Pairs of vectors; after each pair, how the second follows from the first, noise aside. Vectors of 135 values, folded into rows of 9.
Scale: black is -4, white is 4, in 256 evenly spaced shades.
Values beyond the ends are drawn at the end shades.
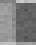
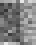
reversed.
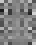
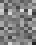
negated.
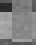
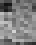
copied.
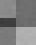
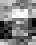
wrapped around, negated, scaled up.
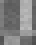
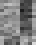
negated.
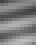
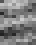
reversed.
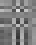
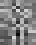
copied.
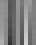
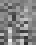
sign-scrambled.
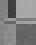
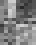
negated.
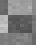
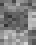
reversed.
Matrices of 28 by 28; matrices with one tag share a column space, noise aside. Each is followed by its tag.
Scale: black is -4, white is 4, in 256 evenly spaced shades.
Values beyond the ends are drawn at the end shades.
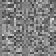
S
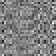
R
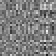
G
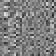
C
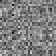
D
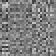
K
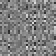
G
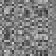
D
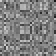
G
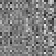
S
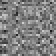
R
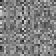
R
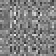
R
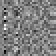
R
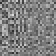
S
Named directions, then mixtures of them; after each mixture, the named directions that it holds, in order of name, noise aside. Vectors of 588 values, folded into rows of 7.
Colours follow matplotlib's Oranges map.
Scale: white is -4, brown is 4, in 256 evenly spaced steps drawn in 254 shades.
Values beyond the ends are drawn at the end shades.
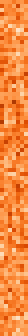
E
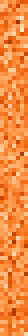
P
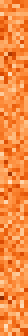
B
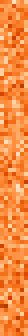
B, E.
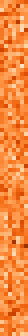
E, P.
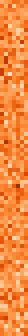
B, E.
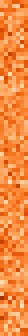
B.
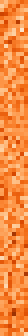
P.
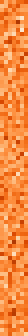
P.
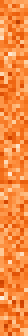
B.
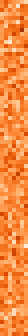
E, P.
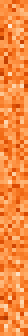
B, E.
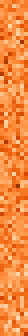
B, E, P.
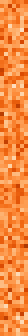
B, E, P.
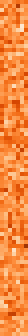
E, P.
